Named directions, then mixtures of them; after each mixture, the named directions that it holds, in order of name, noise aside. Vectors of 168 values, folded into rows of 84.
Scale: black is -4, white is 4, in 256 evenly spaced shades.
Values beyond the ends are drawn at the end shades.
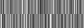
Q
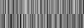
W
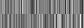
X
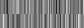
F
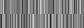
Q.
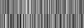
F, W.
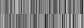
F, X.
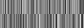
W, X.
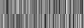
F, X.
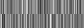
Q.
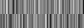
F, Q, W.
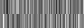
F.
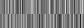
X.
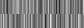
F, Q.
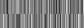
F.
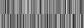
F, W, X.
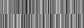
F, Q, W.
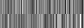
X.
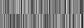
F, W, X.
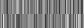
F, X.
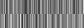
W.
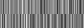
Q, W.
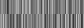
F, W, X.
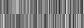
F, X.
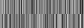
X.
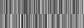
W.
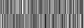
F, Q, X.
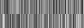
F, Q, X.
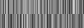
W.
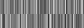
F, Q, X.
